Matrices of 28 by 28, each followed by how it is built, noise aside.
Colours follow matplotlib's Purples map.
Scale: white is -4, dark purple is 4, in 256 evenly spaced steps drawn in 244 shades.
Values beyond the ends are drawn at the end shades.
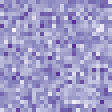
noise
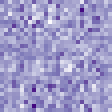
low rank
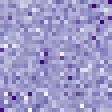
sparse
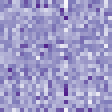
low rank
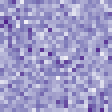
block diagonal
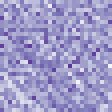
Toeplitz
